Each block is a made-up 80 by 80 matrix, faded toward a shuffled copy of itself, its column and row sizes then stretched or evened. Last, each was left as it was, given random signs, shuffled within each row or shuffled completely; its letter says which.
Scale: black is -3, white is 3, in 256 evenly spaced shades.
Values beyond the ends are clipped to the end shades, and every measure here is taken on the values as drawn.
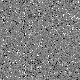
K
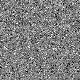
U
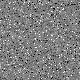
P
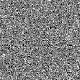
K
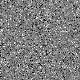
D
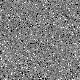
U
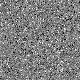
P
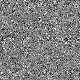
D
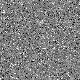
U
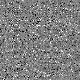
K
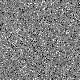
P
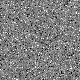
P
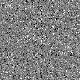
K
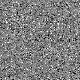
K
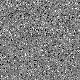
U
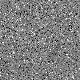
P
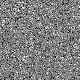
U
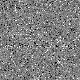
U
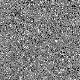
D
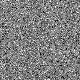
U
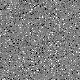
K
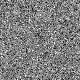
P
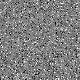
K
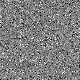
D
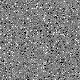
K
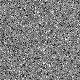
P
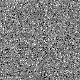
D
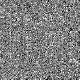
K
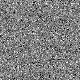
U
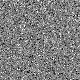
P
